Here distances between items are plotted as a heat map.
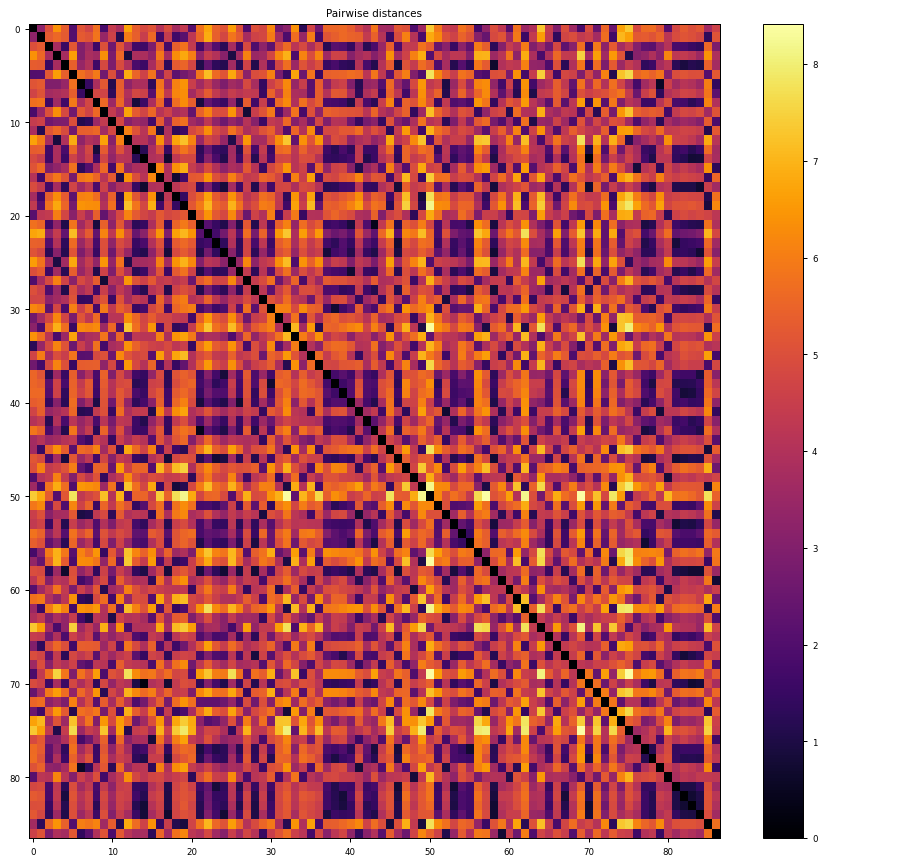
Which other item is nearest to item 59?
86
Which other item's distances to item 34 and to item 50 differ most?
69
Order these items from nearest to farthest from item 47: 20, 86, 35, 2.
35, 86, 20, 2
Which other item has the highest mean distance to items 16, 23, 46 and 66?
50
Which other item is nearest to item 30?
38
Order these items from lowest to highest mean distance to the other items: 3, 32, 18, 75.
3, 18, 32, 75
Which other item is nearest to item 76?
15
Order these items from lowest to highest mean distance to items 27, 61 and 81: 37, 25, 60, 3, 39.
60, 37, 39, 3, 25
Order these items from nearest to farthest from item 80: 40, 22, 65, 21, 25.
65, 40, 21, 22, 25
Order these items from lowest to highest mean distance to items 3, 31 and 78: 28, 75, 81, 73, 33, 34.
28, 81, 33, 75, 34, 73
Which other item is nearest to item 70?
14
